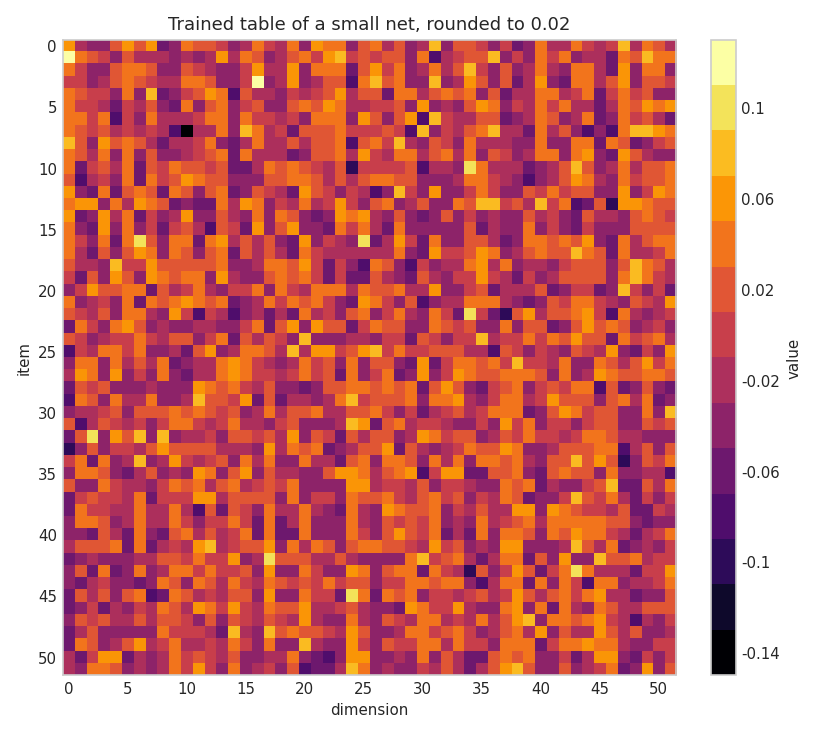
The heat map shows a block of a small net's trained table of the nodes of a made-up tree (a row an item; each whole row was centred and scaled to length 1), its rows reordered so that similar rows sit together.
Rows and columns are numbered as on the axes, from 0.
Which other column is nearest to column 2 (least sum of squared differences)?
8
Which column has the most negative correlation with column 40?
9
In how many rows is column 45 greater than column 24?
20
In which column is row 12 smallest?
26
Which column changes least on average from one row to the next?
5
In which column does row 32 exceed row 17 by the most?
2
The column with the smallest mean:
48
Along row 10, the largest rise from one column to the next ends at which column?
34
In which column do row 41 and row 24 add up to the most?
43
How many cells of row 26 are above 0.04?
4
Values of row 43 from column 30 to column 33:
-0.06 0.04 0 -0.02
